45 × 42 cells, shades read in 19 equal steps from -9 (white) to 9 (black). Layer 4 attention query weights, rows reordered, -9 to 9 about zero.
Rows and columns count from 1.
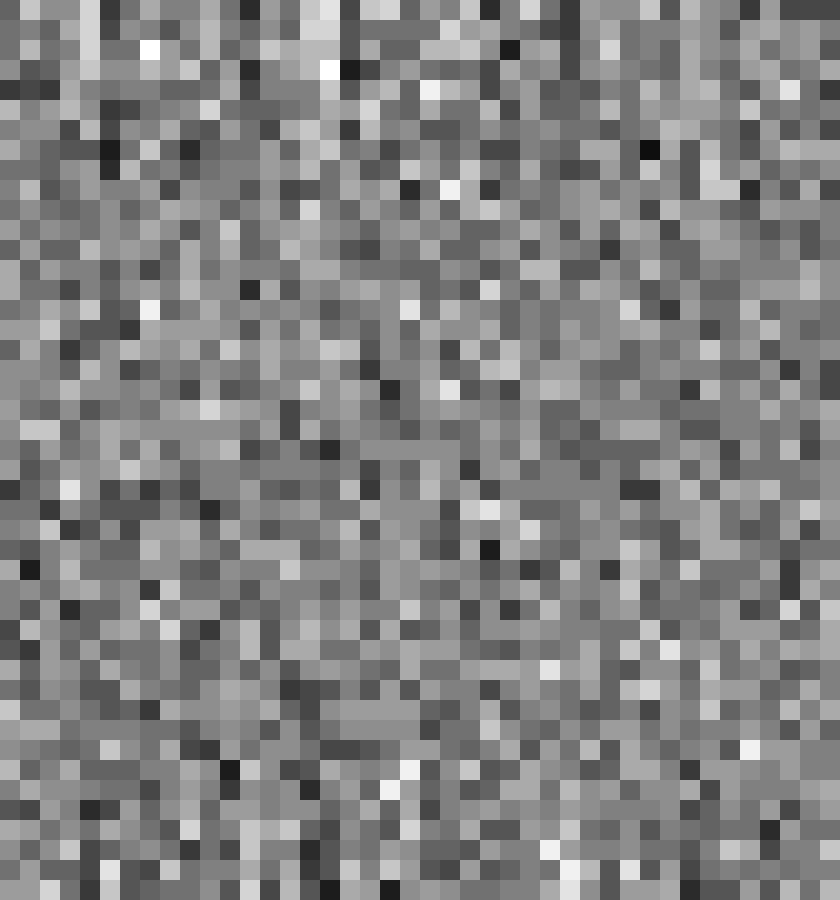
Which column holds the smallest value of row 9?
36
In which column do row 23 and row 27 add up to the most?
41
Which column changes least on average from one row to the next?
29
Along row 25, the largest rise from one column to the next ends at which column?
19
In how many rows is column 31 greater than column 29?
20
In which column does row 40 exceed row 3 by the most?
8
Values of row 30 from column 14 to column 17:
-1 0 0 2
